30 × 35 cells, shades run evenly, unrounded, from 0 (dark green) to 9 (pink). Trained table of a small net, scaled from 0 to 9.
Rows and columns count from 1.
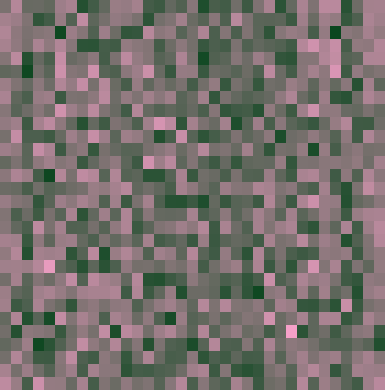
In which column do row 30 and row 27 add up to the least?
18
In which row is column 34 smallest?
10
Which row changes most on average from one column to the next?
20
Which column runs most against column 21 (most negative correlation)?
28
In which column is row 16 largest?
29
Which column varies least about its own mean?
30
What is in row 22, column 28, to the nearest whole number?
6
